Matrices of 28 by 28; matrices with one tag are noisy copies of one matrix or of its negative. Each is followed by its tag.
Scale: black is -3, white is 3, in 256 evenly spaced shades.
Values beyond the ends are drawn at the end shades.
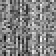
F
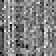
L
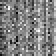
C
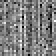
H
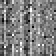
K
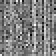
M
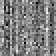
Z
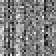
L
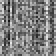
Z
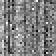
L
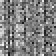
L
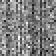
F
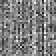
M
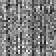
F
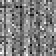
K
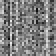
Z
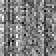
L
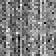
F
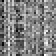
L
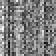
L
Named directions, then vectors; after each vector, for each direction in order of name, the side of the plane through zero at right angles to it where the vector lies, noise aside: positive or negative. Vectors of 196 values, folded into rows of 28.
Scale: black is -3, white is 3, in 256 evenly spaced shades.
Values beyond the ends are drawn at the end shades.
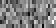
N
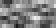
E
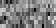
positive, positive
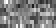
negative, negative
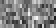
positive, negative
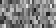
positive, positive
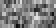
positive, negative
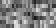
negative, positive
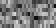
negative, positive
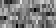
positive, positive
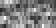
negative, negative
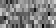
positive, positive
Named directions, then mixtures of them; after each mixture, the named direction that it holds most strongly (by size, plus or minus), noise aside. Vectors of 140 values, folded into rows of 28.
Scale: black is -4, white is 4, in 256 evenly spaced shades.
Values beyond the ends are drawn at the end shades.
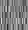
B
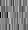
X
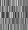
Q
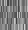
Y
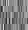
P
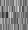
Q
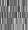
Y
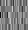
X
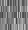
Y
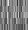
Y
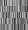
Y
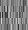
B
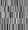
Q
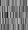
B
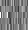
X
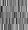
P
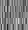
B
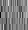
P
